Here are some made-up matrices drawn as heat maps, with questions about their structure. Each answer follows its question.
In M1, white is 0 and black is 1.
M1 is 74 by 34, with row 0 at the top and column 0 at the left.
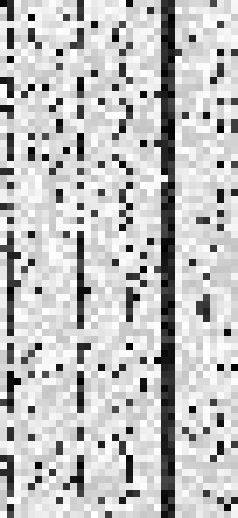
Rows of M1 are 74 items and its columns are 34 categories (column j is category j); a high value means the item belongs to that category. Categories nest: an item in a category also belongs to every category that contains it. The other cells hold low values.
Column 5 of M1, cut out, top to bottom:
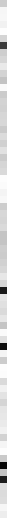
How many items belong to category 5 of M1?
5
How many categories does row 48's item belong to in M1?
2
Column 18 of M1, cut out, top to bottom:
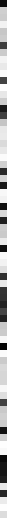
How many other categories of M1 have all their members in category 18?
10
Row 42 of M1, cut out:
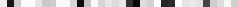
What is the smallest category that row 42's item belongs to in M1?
19
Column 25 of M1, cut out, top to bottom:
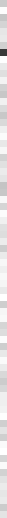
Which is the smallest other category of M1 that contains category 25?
33
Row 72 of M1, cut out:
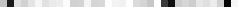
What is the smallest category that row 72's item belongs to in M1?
32
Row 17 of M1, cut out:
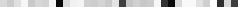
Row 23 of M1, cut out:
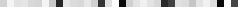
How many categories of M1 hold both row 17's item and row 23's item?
6
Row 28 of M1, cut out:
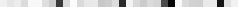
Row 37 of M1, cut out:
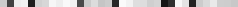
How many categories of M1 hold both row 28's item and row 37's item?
2
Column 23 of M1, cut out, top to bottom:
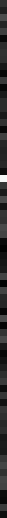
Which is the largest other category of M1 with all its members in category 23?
1
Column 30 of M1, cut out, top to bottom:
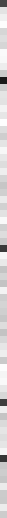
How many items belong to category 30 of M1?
5
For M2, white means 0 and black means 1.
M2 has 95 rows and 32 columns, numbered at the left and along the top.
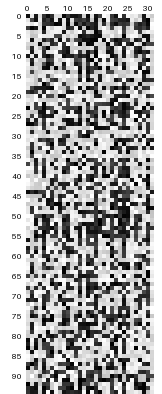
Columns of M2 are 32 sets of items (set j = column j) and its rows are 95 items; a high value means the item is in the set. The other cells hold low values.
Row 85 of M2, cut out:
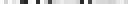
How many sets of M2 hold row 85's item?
6
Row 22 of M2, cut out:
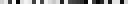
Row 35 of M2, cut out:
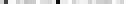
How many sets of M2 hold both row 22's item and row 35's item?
0
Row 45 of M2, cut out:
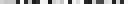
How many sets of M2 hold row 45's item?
12
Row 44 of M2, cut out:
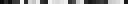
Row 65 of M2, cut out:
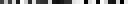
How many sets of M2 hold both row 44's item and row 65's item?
8
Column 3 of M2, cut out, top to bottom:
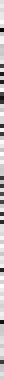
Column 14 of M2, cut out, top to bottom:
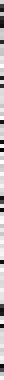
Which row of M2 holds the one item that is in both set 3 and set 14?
50
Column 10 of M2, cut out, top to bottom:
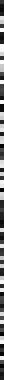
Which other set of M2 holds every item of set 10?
21
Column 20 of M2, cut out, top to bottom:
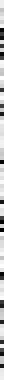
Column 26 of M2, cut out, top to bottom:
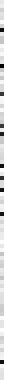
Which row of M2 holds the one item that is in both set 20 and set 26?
7
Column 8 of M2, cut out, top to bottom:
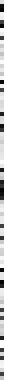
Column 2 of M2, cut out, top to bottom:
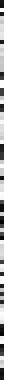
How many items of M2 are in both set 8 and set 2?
7
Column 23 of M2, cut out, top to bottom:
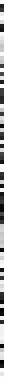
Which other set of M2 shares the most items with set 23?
25
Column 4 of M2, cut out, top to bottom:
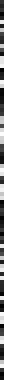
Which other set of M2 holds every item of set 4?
24
